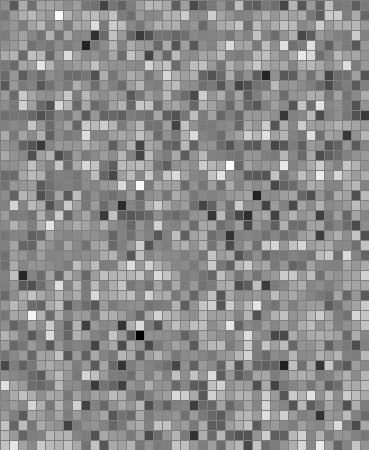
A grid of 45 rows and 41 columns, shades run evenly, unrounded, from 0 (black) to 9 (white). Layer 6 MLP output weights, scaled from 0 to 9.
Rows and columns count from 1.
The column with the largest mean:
7
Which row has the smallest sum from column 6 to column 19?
12
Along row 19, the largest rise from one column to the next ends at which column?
16
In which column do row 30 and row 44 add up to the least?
22
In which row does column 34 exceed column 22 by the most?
44
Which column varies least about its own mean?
9
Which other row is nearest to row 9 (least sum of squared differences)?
8
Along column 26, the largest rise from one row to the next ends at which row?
17
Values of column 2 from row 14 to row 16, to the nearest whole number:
4 5 5
